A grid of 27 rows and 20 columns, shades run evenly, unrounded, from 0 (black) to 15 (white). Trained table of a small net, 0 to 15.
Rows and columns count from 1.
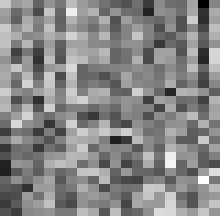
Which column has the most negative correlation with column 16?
1
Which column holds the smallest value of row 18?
11
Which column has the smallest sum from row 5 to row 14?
19
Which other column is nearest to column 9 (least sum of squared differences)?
8
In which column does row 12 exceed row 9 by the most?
4
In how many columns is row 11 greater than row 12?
6
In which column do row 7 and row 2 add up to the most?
7
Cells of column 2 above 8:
10
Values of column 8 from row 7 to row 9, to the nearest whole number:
10 11 6
